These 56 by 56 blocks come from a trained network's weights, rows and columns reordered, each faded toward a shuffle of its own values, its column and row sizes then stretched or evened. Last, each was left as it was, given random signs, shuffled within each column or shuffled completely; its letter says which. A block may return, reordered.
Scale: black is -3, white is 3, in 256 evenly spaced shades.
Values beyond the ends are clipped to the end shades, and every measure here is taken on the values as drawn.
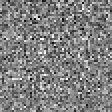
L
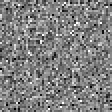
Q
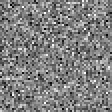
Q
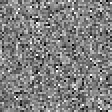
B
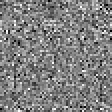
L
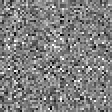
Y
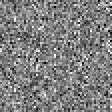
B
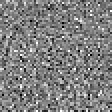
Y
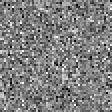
B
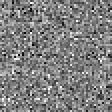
L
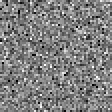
Q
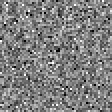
Q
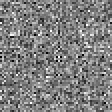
Y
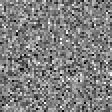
Q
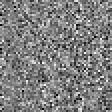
B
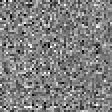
Y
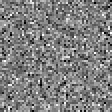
B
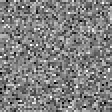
Q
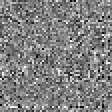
L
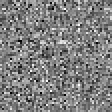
L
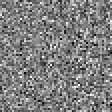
B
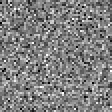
Q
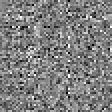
Y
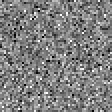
Q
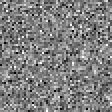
Q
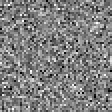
Q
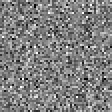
L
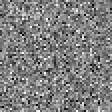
B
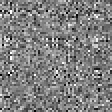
Y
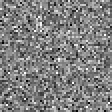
Q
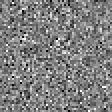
B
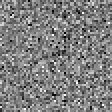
B
